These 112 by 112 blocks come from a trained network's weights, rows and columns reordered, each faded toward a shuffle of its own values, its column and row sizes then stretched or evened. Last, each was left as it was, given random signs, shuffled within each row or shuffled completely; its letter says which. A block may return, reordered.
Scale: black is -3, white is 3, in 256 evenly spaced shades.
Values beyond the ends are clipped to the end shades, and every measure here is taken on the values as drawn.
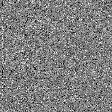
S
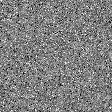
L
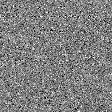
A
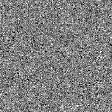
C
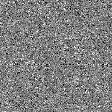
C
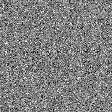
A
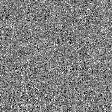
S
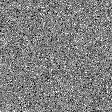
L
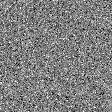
L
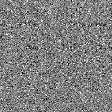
C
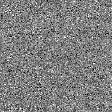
C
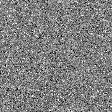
A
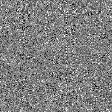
C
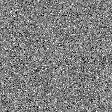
A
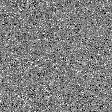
A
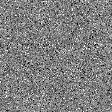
S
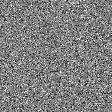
A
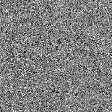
C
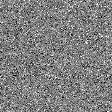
A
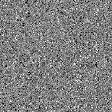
C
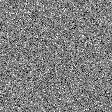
L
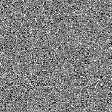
C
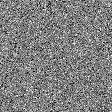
L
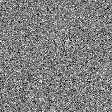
A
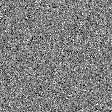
L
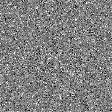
S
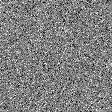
L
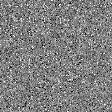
C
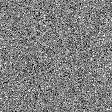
L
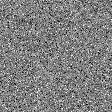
L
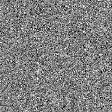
S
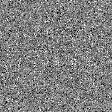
S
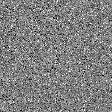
S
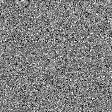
A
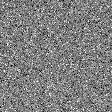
L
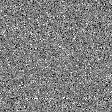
A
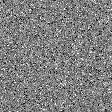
L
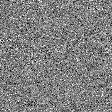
A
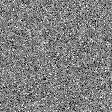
L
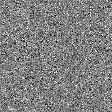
S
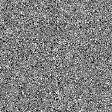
S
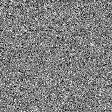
A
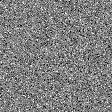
L
